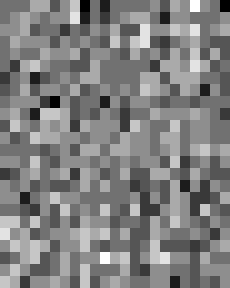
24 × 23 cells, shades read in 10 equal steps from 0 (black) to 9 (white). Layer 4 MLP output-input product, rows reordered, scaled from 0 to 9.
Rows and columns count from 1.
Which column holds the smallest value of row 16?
19
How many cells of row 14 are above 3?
19
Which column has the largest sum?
18
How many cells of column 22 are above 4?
8
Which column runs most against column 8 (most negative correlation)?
9
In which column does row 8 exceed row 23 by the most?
15
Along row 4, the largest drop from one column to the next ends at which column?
16
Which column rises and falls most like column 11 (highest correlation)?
17
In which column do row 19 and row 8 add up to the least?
21
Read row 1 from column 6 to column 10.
3 5 7 0 4
